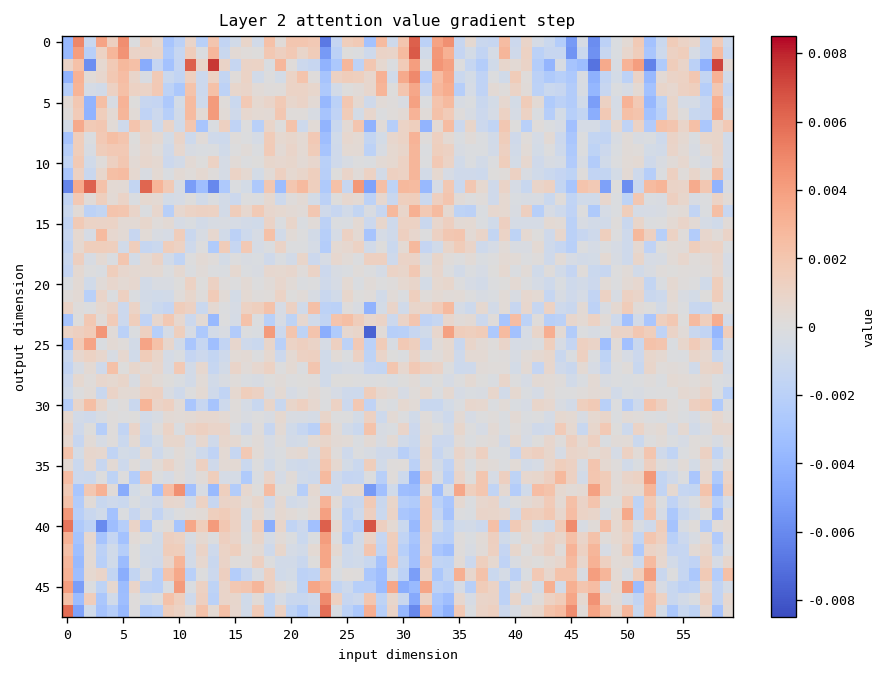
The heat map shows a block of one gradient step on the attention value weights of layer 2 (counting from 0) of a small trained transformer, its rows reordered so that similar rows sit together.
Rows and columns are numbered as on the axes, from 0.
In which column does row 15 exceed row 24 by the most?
27
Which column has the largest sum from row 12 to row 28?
31
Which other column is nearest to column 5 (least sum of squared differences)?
33
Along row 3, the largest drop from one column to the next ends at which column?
32
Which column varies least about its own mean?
49
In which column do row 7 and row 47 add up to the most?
0
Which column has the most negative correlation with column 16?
44
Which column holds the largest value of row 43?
23
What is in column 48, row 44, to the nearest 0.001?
0.003
